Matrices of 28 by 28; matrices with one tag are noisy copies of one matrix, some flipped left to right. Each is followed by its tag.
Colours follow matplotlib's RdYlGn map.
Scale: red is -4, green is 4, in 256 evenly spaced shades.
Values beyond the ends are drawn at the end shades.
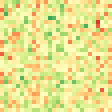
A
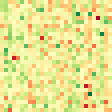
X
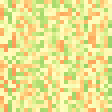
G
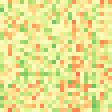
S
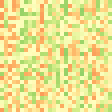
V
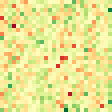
G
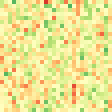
A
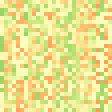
G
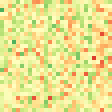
V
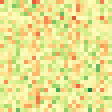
S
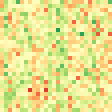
A
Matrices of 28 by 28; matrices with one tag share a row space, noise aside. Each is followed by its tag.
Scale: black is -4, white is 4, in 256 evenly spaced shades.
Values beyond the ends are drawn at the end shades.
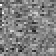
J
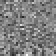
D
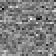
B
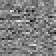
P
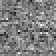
B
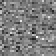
J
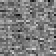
P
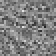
D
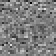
D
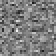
J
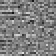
P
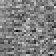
P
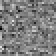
J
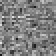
J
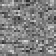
P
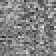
P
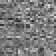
P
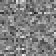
D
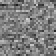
P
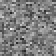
D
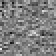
J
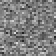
D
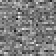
B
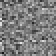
J
